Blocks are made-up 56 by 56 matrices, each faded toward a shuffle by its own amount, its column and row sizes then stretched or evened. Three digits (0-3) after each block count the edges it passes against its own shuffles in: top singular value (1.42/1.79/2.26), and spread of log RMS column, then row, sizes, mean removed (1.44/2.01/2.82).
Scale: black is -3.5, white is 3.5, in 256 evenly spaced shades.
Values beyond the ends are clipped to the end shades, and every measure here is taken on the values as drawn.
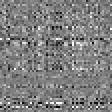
3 1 3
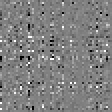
1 3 2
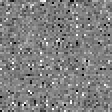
0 1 2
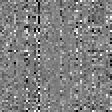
2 3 1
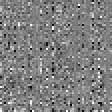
1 3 1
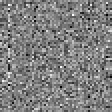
2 1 0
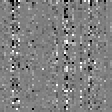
2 3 1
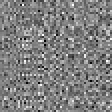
3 2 1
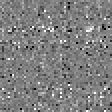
0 1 2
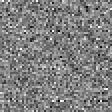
1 0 1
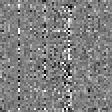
2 3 1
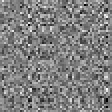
3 2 1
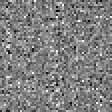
0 2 0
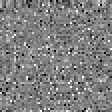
2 0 1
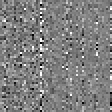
1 3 0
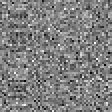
2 0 0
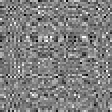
3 0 2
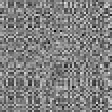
3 1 2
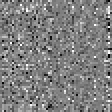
2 2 0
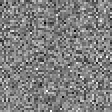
2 0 0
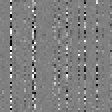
3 3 0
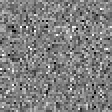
1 1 1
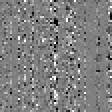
1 3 0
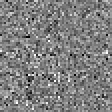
0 2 1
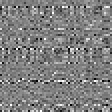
3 0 3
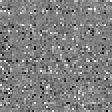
0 1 2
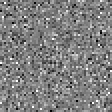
1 0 0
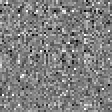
2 1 1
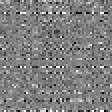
3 1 3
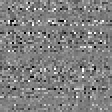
0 1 3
